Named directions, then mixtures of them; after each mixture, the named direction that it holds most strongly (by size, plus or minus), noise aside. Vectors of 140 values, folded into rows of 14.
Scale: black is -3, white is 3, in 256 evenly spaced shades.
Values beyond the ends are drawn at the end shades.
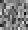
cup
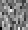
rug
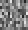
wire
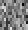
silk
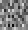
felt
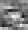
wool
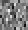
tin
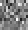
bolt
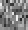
bolt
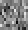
cup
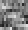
wool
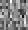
wire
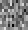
felt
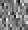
silk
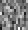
rug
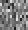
tin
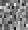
tin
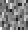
rug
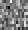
wire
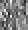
wire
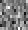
cup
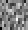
rug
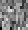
rug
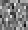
tin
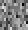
silk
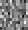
wire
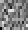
rug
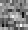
wool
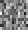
cup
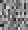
cup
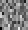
rug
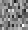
felt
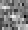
wool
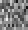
felt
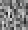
wire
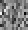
cup
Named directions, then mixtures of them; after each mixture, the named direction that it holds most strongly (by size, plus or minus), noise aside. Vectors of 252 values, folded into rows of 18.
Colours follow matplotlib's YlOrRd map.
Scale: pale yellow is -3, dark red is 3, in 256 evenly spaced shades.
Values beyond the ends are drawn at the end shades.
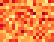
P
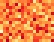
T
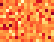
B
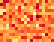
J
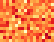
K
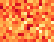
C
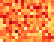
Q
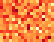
K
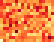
Q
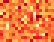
J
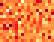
B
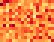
J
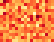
J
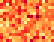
J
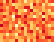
K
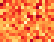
J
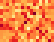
C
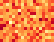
Q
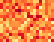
C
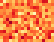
P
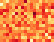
J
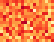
T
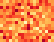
C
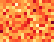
T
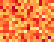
K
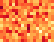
C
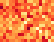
C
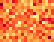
B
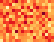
Q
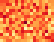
Q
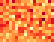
P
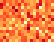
C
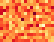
J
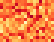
C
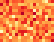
P
